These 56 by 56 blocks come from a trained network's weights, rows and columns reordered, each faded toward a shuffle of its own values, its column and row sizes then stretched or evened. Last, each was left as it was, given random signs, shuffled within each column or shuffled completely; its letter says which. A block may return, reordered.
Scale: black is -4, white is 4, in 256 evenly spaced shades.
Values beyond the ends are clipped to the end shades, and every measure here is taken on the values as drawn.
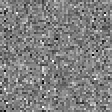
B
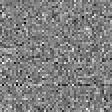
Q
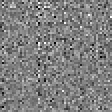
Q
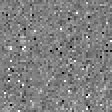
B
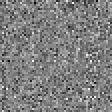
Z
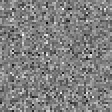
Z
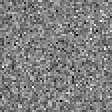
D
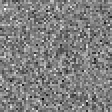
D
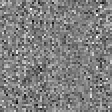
B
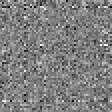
Q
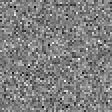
D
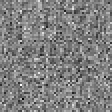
Q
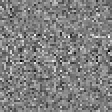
Q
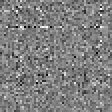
Z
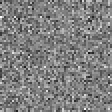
Z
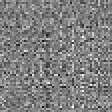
Q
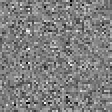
Z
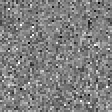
B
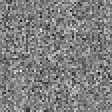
B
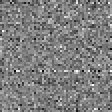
Z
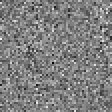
B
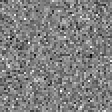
D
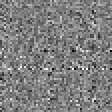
Z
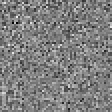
Z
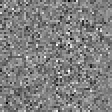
B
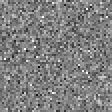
D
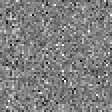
B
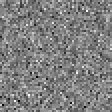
D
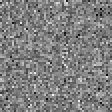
B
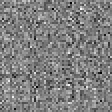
Q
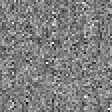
B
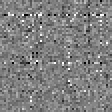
Z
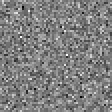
D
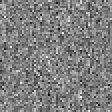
B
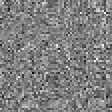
Q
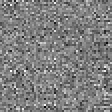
Q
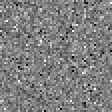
B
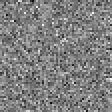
D
